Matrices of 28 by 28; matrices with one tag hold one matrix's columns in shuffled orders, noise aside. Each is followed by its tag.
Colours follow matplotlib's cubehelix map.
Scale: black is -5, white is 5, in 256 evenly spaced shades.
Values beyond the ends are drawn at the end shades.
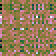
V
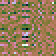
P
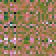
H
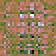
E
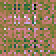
V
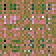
V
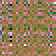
P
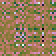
P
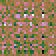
E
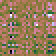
E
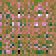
E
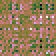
V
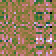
H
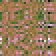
H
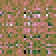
E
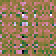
E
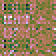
V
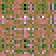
V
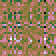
H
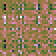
V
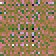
P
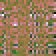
E
